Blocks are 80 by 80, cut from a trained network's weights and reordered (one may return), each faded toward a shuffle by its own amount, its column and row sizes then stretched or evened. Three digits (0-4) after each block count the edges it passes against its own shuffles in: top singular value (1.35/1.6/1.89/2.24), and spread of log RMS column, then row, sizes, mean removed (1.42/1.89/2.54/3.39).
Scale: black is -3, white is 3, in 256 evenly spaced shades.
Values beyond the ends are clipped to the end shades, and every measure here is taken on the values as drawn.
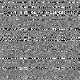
4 1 4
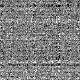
3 3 1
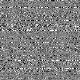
0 1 4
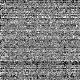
4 3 2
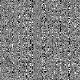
0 4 0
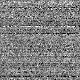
3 1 3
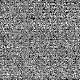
2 3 1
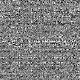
1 2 3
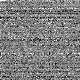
3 0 3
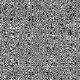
0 4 2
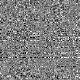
3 2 3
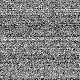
3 0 2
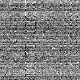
4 3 0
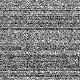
4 2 1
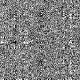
2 2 1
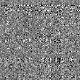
2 2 3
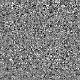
1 1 3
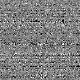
2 2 3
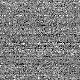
2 1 2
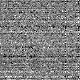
3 2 2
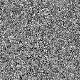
0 1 0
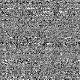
0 1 3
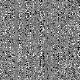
0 4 2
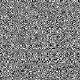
3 2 3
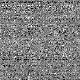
1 2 3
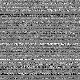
4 0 4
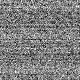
2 0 0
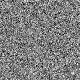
1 0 0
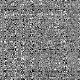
1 3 2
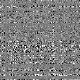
0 3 4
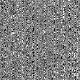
1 4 0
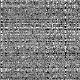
4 3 2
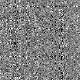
1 3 2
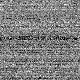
3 0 3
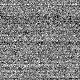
2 1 1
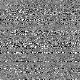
0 1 4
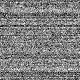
4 0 1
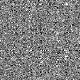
2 1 2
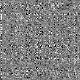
0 3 3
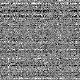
4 3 3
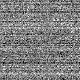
4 2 1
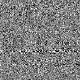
2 1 2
